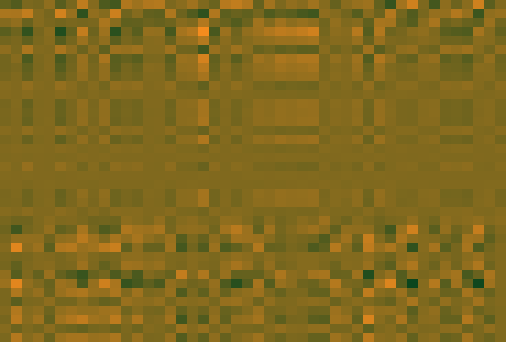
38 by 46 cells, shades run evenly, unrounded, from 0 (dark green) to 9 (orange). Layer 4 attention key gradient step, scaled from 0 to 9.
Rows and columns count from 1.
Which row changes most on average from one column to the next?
32
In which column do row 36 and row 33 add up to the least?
17
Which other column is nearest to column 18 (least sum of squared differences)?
25
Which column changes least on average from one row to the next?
39
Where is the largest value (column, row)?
19, 4
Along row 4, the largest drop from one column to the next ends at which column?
20
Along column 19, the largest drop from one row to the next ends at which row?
6
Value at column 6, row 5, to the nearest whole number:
3
